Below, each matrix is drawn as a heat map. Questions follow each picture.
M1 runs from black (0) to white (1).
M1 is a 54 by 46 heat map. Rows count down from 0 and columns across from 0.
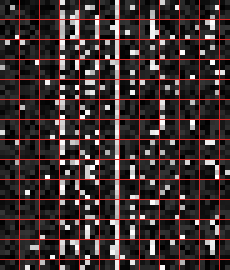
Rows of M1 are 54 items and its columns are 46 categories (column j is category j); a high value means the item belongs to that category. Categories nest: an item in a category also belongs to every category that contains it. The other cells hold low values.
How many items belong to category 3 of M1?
3
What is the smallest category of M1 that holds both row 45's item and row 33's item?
43
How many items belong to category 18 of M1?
7
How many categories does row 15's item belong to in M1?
4
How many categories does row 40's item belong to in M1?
6
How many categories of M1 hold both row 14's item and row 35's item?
5
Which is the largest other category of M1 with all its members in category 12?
15
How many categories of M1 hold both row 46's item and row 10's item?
3
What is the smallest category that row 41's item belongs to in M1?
36
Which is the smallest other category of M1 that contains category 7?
22
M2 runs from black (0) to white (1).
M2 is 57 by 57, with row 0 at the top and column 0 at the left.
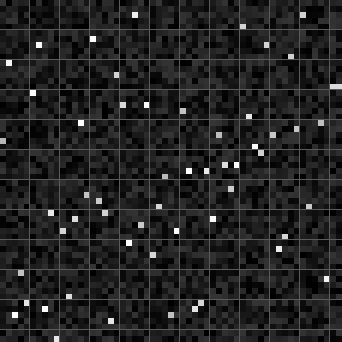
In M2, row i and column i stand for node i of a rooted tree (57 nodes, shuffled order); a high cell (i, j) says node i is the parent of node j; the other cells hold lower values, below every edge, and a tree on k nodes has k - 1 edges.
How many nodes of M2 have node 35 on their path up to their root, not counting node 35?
11
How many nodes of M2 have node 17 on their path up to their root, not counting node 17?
9
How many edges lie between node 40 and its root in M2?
4
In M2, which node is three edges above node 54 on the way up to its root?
19
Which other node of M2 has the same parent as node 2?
28
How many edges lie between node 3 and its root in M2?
4
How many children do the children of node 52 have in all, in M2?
4
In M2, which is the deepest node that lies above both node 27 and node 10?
38
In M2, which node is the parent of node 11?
49
